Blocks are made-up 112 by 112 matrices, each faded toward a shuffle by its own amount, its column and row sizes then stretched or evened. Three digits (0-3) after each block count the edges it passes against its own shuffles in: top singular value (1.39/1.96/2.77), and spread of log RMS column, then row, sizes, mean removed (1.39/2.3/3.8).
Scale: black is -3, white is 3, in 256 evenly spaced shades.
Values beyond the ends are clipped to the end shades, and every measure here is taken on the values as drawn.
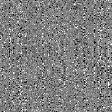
2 2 0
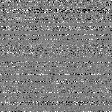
0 0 3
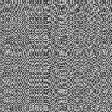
3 2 0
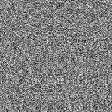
2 0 0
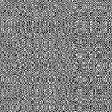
3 2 1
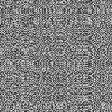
3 1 1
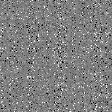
1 2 1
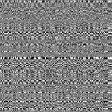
3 0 3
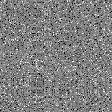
2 0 0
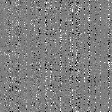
0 3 1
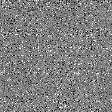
0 1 2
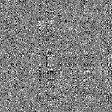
2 2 1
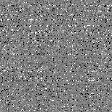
1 1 2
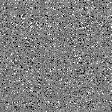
1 1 2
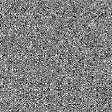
1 1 2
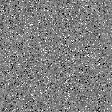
1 1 0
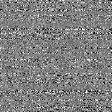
1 1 3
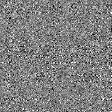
1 1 2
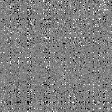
2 2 2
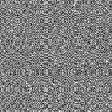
3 1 0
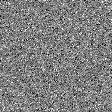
0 0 1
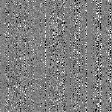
0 3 0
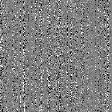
1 3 0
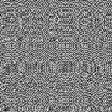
3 0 1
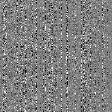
1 3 0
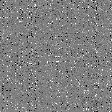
0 2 1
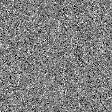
0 1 0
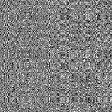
3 2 0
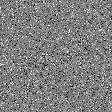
0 0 0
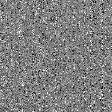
1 2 0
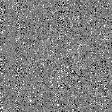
0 2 1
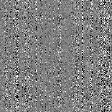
1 3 1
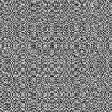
3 1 2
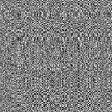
3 2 1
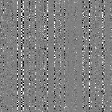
3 3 1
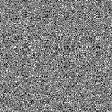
2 0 1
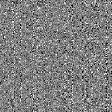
2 2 0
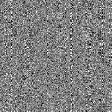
2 2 0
